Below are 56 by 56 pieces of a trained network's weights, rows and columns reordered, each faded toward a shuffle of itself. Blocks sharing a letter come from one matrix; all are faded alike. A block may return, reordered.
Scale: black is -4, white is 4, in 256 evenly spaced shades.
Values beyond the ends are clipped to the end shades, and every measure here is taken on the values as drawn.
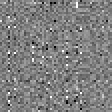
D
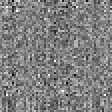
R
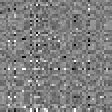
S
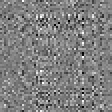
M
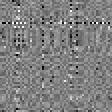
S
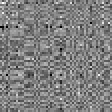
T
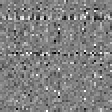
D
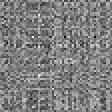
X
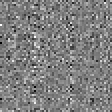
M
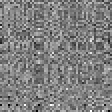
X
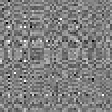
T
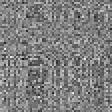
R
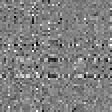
D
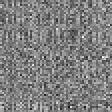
R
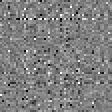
D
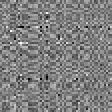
T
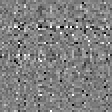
D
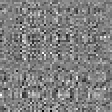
M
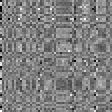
T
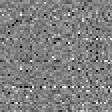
D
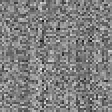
R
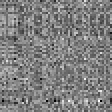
X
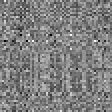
X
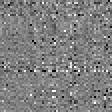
D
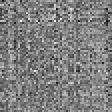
R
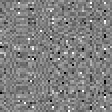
D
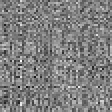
X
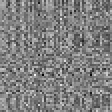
X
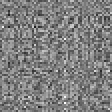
X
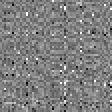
D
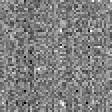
R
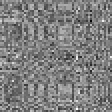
X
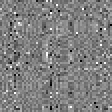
D
